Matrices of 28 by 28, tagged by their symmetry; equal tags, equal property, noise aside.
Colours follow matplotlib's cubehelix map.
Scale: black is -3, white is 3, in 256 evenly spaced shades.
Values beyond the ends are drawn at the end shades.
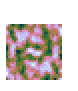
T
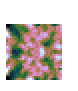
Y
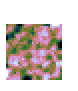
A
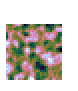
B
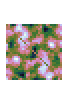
T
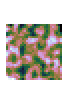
B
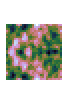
Y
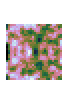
Y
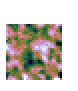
B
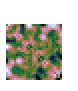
A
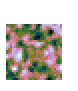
B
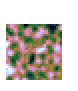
B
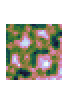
A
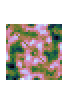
T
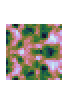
Y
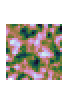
B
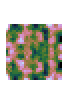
Y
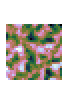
B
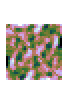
T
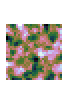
B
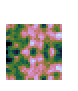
Y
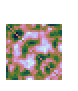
A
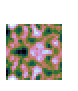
Y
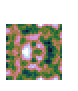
Y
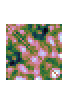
A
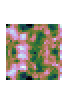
Y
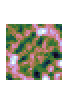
A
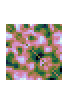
A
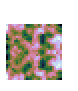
Y
